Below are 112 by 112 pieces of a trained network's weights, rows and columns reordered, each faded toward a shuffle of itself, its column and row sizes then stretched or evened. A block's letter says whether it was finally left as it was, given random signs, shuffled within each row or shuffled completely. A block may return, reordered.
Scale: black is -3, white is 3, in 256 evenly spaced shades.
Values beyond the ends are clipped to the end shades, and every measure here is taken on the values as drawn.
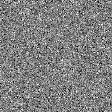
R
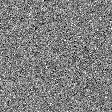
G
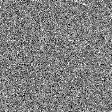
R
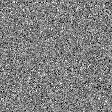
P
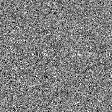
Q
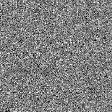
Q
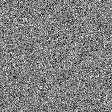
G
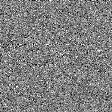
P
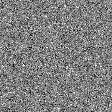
P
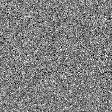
R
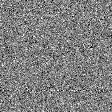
P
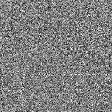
Q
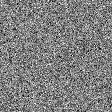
G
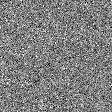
G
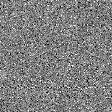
Q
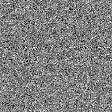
Q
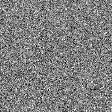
R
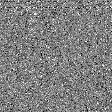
R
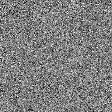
R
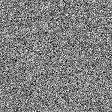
G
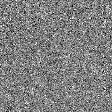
R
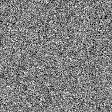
P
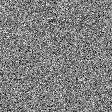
G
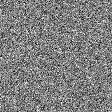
G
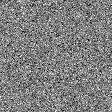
G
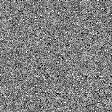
Q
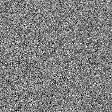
R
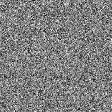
Q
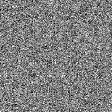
Q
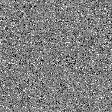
P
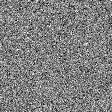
G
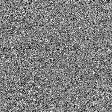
R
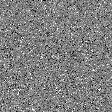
P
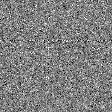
R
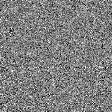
Q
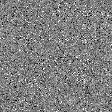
Q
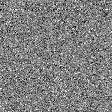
P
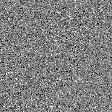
R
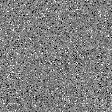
Q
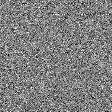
P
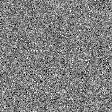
R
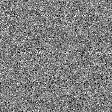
P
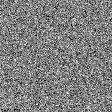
G
